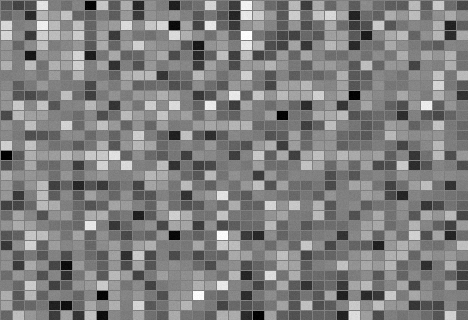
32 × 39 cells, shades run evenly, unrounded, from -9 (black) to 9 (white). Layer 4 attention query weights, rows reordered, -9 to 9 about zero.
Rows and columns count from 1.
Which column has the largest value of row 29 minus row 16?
1
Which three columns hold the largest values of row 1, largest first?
21, 4, 18
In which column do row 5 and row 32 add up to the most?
12
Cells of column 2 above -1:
17
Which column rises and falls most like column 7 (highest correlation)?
5
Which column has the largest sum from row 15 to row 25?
3
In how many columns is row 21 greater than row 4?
16
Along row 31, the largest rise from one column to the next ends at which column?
26
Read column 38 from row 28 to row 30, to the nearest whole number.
-2 2 0
